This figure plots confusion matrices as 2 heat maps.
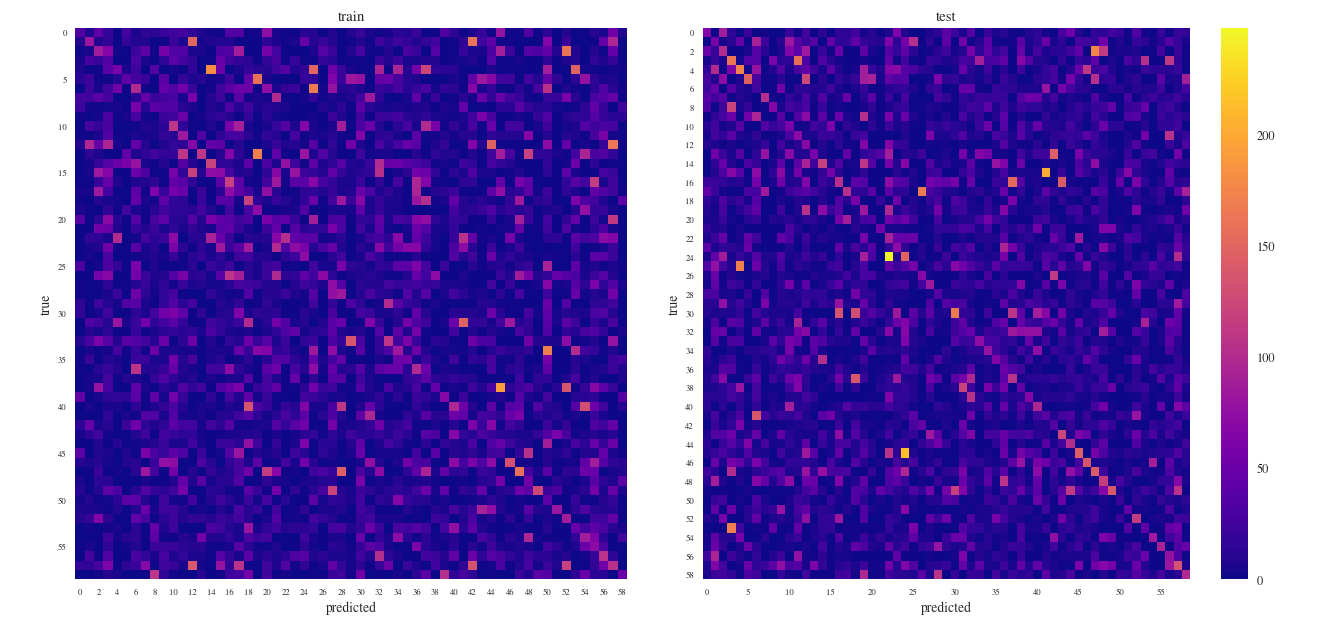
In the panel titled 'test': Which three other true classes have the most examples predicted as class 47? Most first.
2, 5, 14
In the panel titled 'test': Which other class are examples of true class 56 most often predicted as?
1
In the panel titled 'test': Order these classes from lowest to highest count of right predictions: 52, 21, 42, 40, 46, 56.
42, 21, 56, 40, 52, 46
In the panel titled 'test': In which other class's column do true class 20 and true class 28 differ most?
17
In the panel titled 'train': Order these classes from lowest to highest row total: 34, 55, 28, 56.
55, 28, 56, 34
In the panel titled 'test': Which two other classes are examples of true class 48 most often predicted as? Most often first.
36, 1
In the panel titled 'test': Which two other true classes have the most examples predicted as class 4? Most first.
25, 38
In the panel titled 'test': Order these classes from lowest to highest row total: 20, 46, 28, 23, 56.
28, 56, 20, 23, 46
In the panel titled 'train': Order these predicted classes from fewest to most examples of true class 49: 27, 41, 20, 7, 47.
20, 41, 7, 47, 27
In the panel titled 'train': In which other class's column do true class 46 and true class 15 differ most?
12
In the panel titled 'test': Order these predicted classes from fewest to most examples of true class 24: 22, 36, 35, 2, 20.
35, 20, 36, 2, 22
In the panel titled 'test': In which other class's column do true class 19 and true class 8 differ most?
3
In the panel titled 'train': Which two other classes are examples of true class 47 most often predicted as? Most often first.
28, 20
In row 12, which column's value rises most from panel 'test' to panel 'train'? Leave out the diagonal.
57
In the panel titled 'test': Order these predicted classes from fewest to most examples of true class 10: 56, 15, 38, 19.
19, 56, 38, 15
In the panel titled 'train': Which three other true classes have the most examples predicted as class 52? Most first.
2, 38, 57
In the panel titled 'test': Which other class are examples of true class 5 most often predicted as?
12
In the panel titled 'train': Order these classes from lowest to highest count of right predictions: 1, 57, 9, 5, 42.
9, 5, 42, 1, 57
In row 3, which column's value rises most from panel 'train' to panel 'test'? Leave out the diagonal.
11
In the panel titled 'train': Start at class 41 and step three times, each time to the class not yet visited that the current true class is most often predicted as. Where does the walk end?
37
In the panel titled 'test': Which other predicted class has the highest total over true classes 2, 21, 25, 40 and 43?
48
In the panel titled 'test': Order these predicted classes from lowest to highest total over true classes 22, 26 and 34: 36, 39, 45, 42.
39, 36, 45, 42
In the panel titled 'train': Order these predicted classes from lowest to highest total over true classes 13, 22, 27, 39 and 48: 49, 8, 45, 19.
49, 8, 45, 19
